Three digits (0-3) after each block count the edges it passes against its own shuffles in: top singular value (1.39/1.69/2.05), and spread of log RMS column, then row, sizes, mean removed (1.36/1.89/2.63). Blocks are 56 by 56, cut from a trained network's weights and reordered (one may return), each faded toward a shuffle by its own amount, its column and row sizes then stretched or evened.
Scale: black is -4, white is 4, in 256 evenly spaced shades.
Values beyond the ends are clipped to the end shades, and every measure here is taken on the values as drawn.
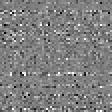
1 1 3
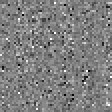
0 2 1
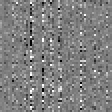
2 3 0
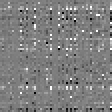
3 3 2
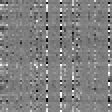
3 3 0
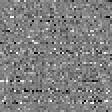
1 0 3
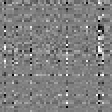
3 2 3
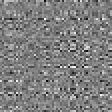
3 2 3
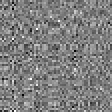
3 1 1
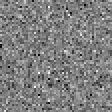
1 1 0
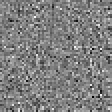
2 2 1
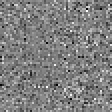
0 1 1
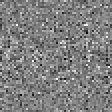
1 1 2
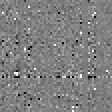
1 2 1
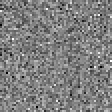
0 0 0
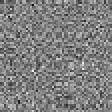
3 1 0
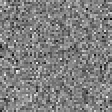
1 1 0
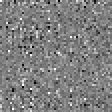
0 2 1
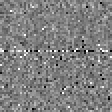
2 0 1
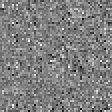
0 2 1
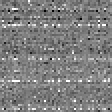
3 2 2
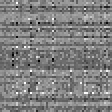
3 2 1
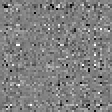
0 2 2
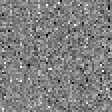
0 1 0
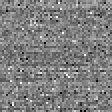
1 0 0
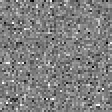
0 1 1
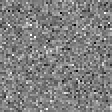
1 0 1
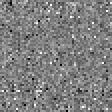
0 0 1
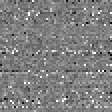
1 1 2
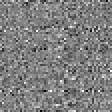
2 0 2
